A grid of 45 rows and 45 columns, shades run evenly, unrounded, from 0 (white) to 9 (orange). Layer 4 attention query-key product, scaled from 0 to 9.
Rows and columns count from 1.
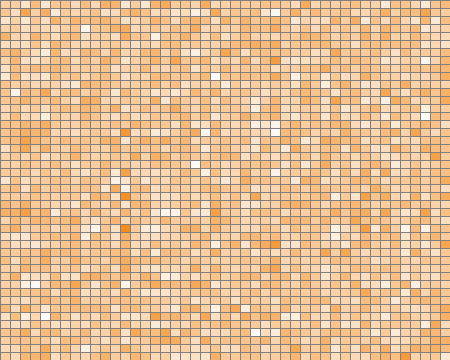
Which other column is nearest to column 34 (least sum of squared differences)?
9
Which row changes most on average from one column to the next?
29
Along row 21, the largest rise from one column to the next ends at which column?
21
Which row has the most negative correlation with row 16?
31
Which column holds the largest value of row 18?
3
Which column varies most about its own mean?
13
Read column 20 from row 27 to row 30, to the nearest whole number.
2 4 6 4
